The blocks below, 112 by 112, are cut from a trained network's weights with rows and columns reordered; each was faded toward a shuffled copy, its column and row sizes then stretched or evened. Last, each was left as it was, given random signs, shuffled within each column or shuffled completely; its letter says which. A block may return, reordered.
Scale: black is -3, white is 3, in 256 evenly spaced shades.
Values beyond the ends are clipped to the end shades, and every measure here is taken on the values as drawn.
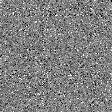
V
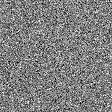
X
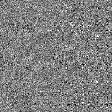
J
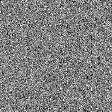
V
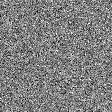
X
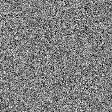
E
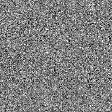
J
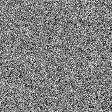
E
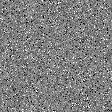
E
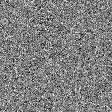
X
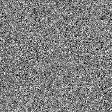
V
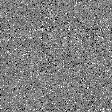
V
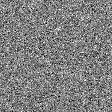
X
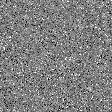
X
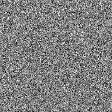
V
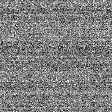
J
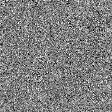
V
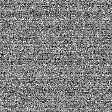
J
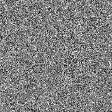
V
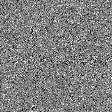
V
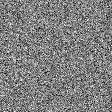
X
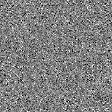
J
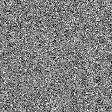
E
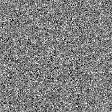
J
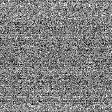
J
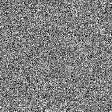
V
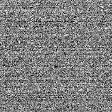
J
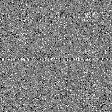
J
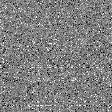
J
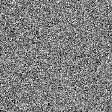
E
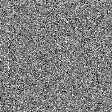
E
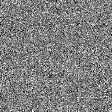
V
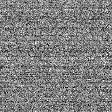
J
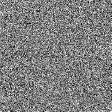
V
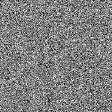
J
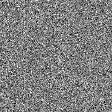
E
